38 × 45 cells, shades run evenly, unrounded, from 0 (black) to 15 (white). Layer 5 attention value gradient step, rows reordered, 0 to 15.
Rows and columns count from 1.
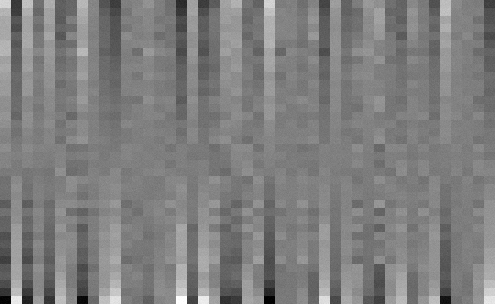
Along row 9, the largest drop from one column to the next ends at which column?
2
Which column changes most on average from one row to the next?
35
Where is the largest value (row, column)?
38, 17
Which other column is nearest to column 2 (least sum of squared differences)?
11
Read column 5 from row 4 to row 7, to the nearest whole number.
9 10 9 9
